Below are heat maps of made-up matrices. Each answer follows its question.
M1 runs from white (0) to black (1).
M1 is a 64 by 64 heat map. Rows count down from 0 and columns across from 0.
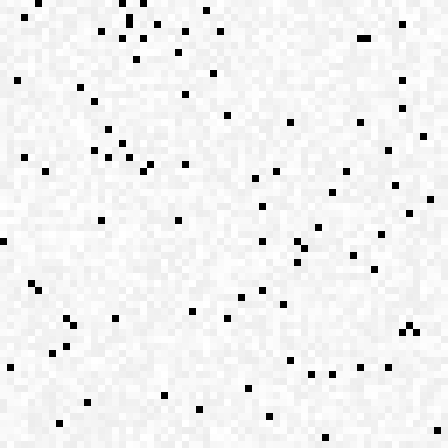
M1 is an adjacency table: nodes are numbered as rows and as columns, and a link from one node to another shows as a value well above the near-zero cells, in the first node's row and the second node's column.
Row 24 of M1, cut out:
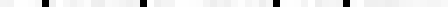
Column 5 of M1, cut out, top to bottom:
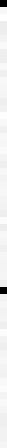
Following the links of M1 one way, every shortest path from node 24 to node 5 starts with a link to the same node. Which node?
node 20
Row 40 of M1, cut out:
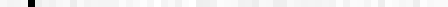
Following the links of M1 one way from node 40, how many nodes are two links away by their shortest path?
3
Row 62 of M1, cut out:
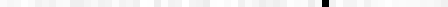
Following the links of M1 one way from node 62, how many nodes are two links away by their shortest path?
2
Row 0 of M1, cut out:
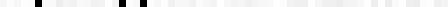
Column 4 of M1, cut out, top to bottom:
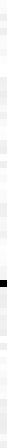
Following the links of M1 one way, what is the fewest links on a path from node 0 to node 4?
7
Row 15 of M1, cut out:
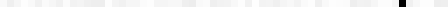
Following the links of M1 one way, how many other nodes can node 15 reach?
7
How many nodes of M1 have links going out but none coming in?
2
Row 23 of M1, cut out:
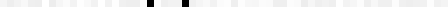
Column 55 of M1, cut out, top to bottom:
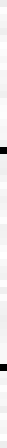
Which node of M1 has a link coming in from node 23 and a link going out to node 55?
node 21
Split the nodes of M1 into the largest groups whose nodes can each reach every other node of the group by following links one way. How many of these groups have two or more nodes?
8
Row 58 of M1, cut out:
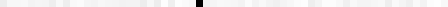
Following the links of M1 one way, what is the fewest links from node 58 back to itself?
5
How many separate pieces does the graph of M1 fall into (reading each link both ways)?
7
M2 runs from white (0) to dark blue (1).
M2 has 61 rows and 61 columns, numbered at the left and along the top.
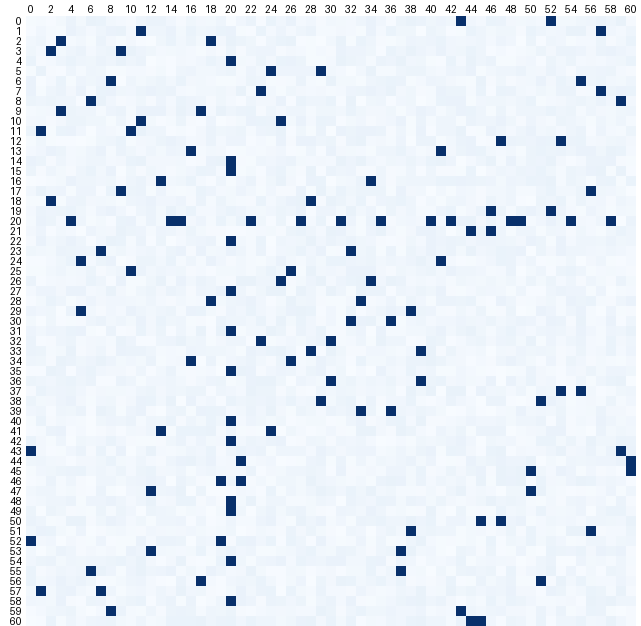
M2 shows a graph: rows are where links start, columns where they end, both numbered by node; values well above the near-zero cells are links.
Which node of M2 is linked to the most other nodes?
node 20
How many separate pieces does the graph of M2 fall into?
3
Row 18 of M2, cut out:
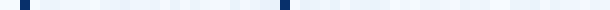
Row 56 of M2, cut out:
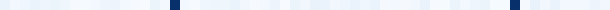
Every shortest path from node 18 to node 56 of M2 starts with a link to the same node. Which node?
node 2
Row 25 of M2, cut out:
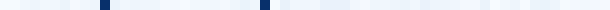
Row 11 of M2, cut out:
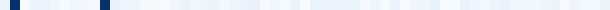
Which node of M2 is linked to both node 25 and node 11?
node 10
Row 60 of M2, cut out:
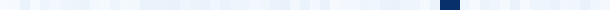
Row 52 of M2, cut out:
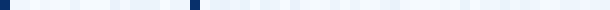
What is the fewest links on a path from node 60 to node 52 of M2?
5
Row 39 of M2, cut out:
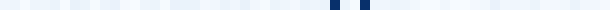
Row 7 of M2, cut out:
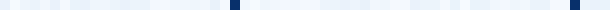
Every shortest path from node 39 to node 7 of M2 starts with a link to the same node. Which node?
node 36
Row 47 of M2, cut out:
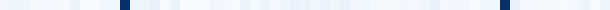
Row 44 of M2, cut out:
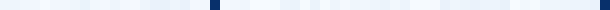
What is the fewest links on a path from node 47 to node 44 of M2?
4
